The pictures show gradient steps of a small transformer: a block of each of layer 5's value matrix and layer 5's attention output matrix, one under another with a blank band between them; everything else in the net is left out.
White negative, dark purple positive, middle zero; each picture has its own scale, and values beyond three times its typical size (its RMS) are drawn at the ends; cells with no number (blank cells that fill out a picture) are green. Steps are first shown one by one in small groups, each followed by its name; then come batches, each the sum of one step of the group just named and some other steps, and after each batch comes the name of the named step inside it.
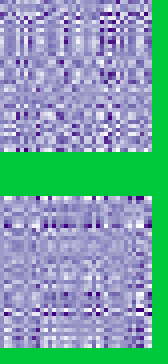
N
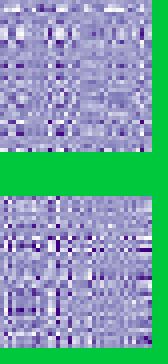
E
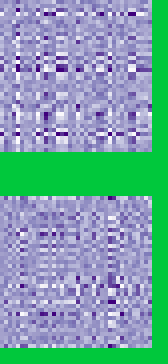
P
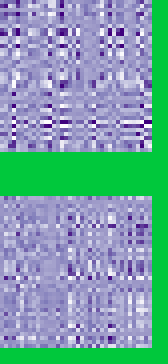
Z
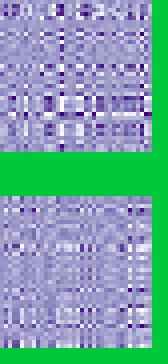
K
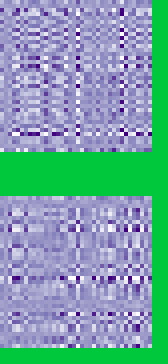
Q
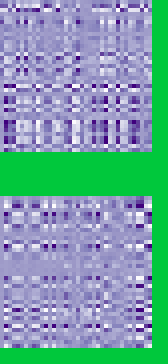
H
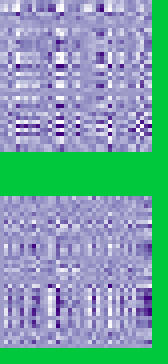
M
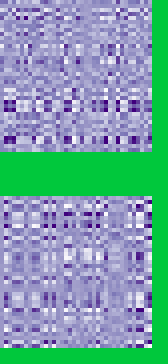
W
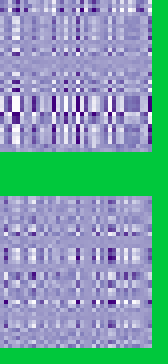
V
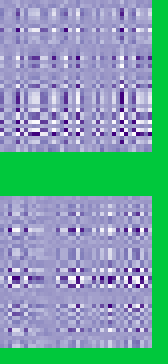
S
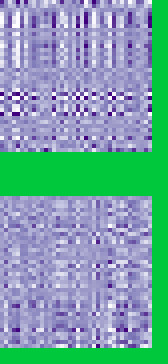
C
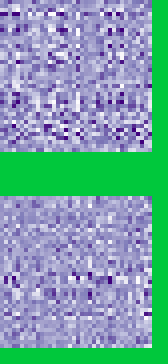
Z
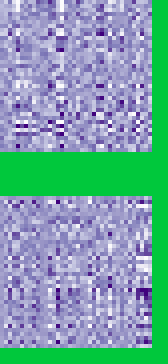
M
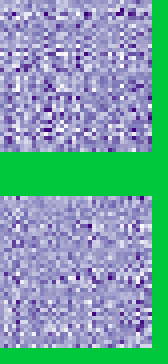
Q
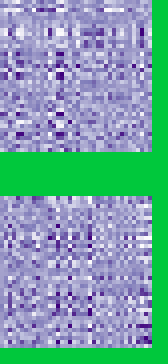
E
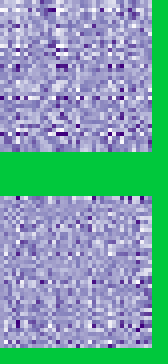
M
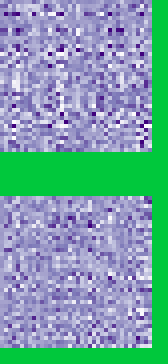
Z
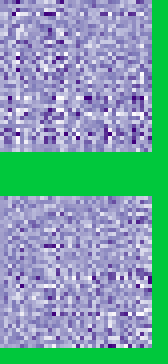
P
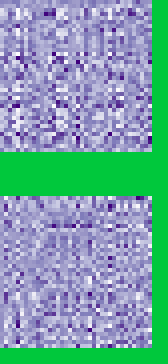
N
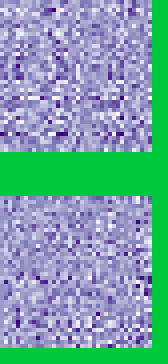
E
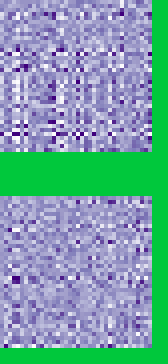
Q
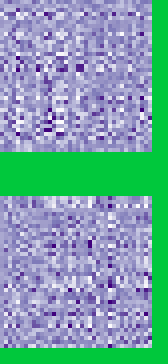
P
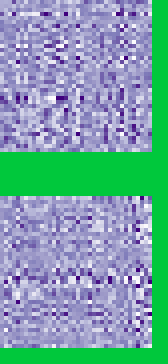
Q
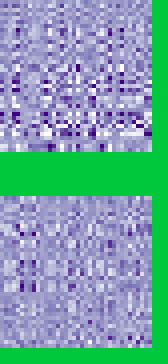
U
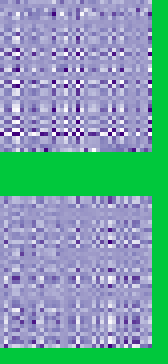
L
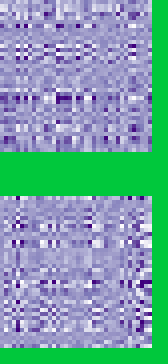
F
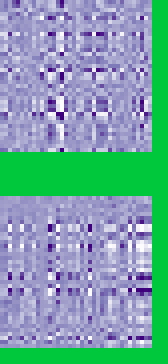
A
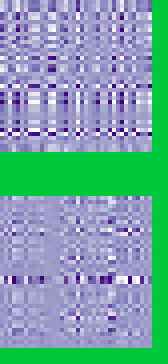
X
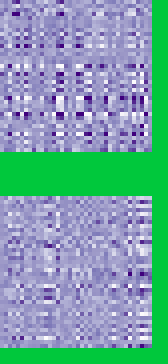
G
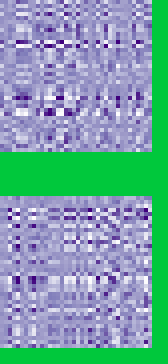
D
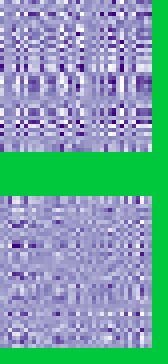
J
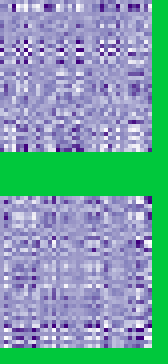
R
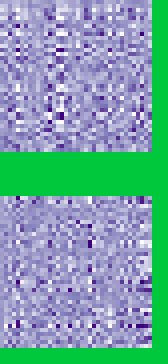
F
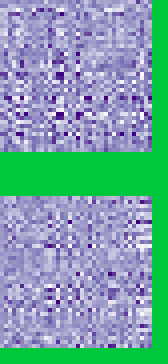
G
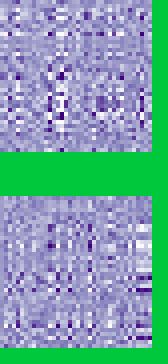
A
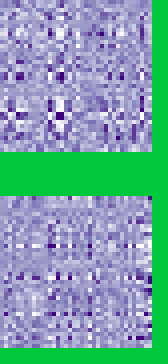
A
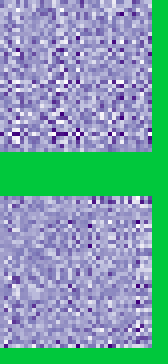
L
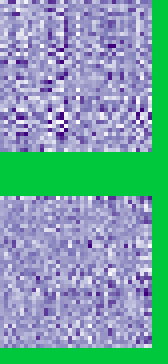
U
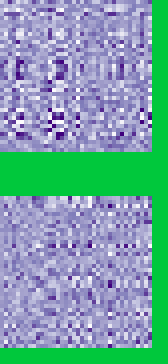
J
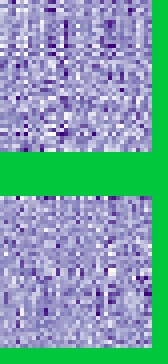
U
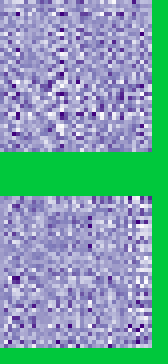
L
